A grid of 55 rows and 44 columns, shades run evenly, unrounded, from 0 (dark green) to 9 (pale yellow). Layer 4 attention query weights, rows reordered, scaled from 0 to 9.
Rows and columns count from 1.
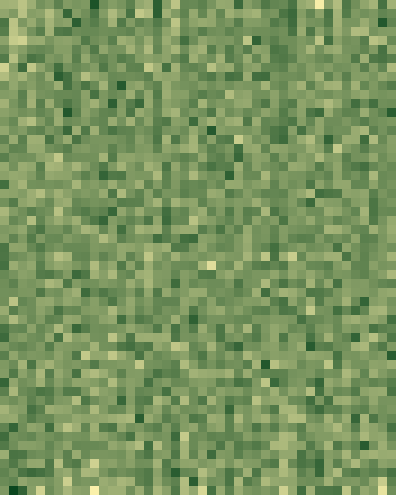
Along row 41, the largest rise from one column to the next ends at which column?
31
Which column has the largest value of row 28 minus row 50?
17
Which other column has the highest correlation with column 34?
2
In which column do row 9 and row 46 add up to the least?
26
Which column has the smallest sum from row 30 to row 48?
36
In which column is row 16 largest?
27
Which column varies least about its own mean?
25
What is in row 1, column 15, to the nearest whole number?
3
